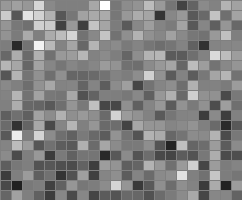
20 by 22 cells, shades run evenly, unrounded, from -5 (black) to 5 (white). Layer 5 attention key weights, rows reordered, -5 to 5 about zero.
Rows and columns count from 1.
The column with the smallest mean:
19
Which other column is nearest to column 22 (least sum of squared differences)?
12
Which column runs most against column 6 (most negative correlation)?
17
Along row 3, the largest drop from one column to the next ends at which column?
6
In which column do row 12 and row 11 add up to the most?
9
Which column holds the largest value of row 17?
18
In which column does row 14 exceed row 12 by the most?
2
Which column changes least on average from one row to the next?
3
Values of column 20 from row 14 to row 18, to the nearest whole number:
2 1 2 1 3
